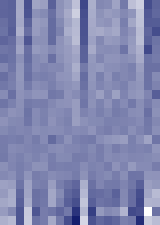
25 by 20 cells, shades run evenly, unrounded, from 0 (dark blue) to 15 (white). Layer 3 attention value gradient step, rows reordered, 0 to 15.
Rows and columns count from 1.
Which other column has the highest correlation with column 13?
15
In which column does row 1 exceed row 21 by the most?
18
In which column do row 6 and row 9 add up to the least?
19
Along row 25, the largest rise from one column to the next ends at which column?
11
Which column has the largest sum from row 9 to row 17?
10
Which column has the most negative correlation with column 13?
20
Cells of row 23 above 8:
7
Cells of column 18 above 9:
7
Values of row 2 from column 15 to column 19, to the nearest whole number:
8 7 8 11 4
